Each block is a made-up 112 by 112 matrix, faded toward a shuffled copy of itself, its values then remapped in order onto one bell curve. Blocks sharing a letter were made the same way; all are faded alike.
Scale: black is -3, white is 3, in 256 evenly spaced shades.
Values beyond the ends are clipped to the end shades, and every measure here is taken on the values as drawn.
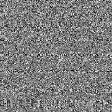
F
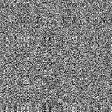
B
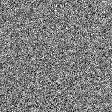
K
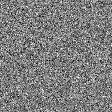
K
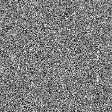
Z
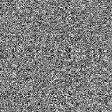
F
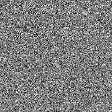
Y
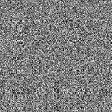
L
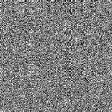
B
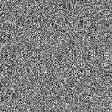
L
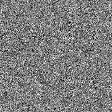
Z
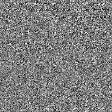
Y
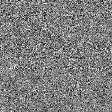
Y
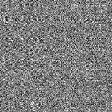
B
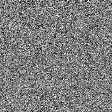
Z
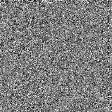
Z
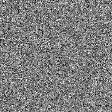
Z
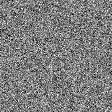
K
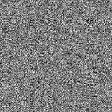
L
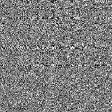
F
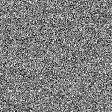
K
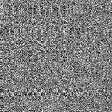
B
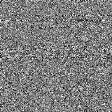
Y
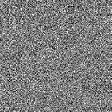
B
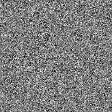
Z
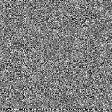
F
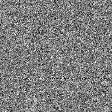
Z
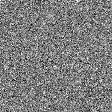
K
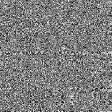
F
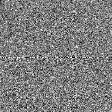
Y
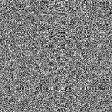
B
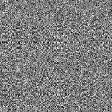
L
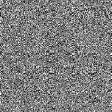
F
